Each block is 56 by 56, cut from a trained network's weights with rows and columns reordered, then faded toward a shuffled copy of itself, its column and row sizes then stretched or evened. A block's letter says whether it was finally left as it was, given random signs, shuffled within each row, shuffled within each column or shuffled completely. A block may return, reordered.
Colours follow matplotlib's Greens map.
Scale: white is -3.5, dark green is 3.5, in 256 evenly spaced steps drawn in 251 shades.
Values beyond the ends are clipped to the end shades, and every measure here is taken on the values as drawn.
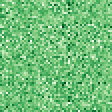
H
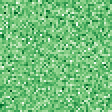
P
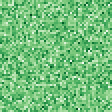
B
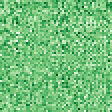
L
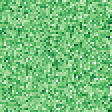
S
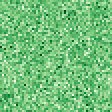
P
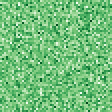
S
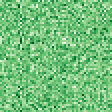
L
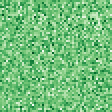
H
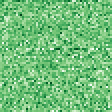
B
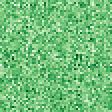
H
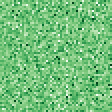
S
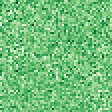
H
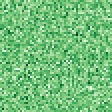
B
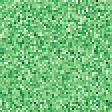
H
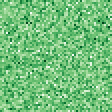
P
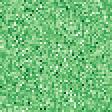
S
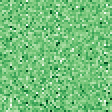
S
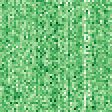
S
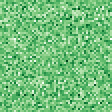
B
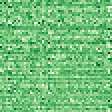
L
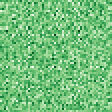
L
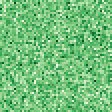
P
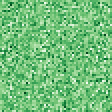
H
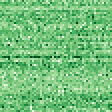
B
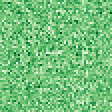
H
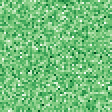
P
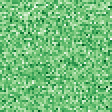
B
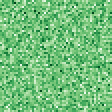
P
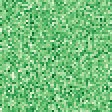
S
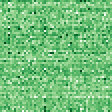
L
